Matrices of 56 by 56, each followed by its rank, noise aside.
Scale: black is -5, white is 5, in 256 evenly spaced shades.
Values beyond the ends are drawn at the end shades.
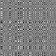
two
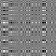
one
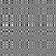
one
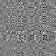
four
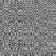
four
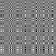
one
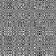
four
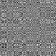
four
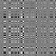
one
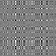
one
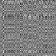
three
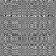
three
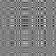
one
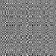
three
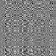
three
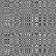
two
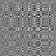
two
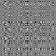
three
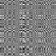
two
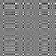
one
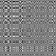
two
